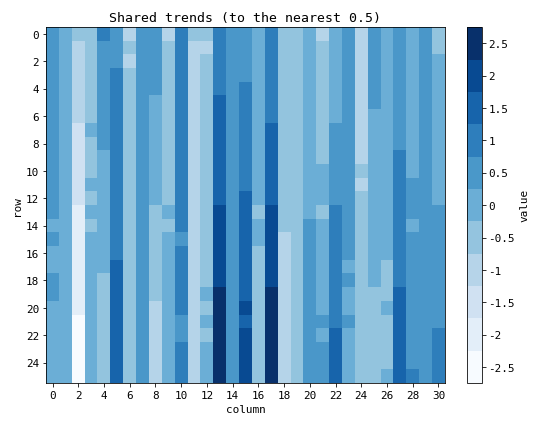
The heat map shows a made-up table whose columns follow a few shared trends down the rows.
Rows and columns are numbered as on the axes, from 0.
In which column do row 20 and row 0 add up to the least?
2
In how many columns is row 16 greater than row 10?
9
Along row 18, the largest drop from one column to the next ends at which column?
18
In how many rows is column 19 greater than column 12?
1
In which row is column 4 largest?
0
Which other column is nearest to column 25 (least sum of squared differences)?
4
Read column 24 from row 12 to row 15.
-0.5 -0.5 -0.5 -0.5
